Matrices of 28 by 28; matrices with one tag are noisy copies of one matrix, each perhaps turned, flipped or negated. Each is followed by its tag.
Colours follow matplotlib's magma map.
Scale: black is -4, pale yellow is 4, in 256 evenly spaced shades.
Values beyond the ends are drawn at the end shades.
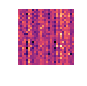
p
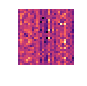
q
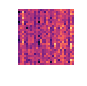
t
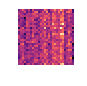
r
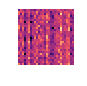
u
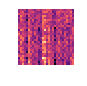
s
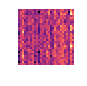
t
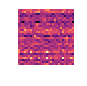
u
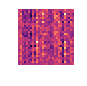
p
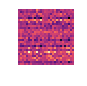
p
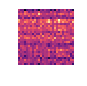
r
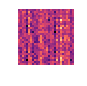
p
